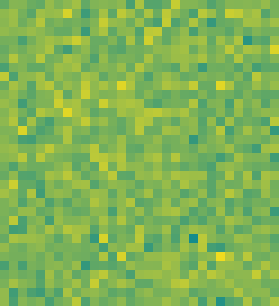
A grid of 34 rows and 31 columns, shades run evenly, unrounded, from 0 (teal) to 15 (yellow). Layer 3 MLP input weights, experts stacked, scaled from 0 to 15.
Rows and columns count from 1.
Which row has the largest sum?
10
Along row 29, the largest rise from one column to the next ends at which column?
14
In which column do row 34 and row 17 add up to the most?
31
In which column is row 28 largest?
23
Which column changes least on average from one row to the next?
1
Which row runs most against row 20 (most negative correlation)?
9
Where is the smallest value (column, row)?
22, 27
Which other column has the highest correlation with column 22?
13
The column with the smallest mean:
24
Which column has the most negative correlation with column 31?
3
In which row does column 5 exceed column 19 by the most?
18
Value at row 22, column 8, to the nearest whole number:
8
